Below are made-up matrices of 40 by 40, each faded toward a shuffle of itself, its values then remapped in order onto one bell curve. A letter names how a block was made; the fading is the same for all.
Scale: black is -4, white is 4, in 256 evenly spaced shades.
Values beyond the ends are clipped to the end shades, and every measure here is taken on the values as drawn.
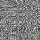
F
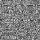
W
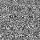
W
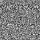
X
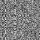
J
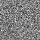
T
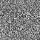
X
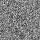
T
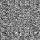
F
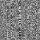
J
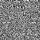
X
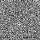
X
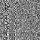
J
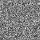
X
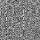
J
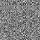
J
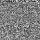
X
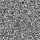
T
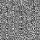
J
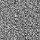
J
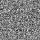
X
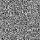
F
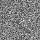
T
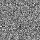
X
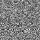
X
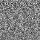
X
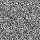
X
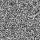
T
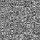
J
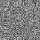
J
